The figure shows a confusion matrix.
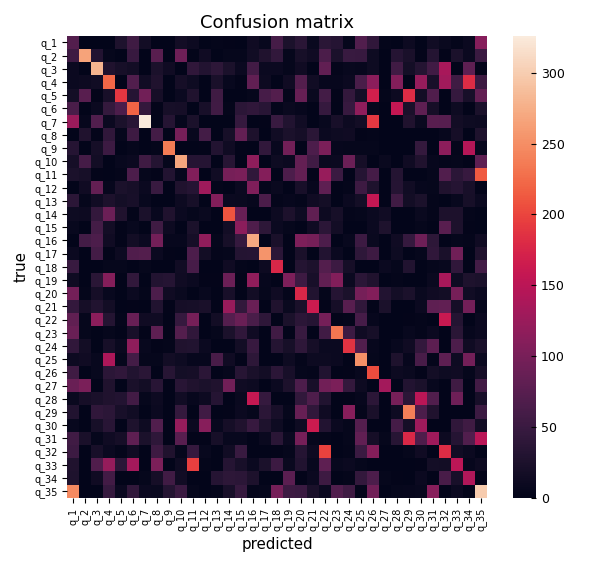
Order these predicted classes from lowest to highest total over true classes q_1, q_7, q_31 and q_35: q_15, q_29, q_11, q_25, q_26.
q_11, q_15, q_25, q_29, q_26
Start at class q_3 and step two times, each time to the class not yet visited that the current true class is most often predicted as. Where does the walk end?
q_22
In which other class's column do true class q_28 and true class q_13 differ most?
q_16
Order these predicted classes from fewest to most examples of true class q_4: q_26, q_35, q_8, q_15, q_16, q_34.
q_15, q_8, q_35, q_16, q_26, q_34
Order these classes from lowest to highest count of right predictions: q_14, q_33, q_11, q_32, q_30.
q_11, q_30, q_33, q_32, q_14
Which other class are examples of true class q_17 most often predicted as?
q_33
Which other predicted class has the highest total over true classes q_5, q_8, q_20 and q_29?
q_26
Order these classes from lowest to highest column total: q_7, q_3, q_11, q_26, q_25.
q_7, q_11, q_3, q_25, q_26
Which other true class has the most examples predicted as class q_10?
q_30
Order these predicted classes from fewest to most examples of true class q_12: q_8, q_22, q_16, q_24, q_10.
q_24, q_10, q_8, q_22, q_16
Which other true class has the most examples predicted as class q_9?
q_34
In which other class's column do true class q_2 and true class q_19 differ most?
q_32
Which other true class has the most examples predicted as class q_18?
q_35
